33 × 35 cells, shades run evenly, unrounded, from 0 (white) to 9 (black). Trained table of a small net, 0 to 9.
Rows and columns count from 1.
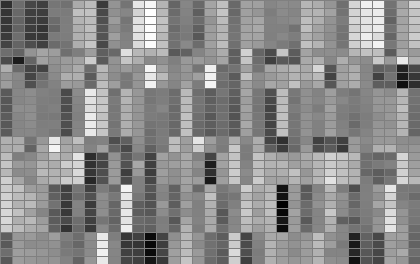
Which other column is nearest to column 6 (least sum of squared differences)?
15
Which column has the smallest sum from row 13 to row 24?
34
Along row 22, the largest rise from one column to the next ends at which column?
8
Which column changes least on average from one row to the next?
31
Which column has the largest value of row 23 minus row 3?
13
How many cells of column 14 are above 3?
25
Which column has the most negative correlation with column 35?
9
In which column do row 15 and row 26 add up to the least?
11
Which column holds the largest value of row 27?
24
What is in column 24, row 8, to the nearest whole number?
6
